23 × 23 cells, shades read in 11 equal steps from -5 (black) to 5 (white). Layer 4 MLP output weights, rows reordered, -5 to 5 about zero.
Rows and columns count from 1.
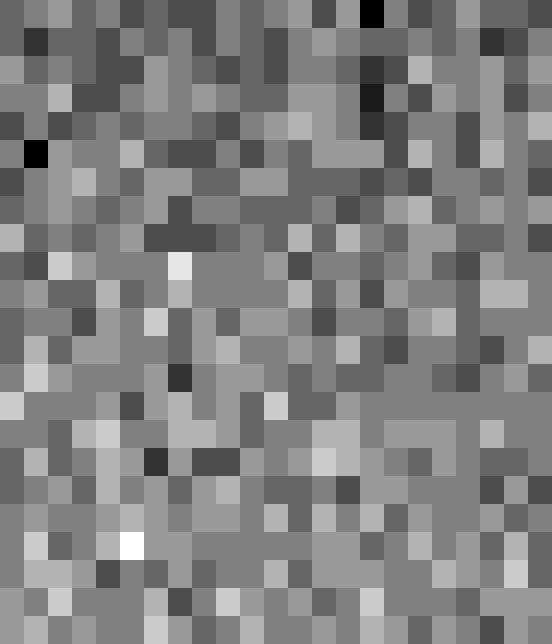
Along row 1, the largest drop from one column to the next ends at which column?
16
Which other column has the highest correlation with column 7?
9
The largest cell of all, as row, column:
20, 6
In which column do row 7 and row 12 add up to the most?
7
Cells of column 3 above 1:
4
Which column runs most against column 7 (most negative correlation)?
15
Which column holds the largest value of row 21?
22
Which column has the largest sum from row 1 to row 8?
3
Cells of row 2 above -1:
9
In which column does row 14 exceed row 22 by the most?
2
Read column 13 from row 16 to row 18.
0 1 -1
